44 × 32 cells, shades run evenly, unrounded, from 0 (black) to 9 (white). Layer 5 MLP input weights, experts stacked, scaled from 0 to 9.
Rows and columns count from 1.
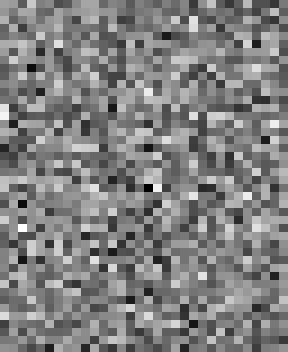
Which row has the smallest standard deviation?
2
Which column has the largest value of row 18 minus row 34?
19
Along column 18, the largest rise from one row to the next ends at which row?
34
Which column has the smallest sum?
12
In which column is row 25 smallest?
25
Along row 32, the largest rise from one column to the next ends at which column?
4
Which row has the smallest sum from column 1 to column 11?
20
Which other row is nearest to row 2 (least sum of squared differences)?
27
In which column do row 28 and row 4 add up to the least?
3
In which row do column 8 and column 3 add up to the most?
29
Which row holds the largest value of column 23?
35
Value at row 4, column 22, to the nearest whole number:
8
